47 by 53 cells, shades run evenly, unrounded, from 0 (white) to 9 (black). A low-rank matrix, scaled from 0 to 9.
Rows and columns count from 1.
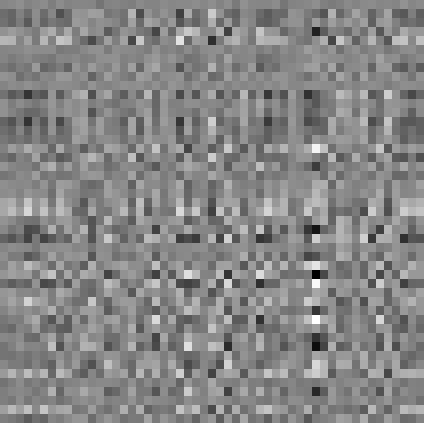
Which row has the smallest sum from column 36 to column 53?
17
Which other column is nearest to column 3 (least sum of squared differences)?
16
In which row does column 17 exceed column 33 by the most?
5
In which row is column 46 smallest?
27
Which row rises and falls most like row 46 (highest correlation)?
24
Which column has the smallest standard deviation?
26
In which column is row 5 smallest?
23
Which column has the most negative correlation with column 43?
12
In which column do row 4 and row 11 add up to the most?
40
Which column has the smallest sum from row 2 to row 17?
46
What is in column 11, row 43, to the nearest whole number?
4
